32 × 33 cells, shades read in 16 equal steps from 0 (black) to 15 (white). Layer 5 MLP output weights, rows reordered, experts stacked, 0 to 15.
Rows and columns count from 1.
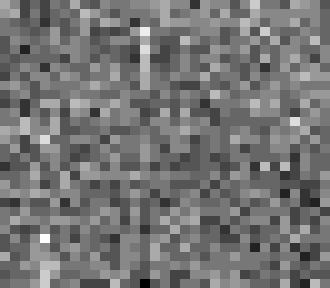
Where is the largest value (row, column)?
27, 5
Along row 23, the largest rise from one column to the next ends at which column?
33
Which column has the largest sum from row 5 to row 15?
15
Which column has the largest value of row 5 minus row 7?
32
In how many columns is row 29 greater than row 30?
13
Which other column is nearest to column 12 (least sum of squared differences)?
24
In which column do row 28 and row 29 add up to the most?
16
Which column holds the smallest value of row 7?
14
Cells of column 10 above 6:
16
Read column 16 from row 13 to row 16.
5 8 6 6
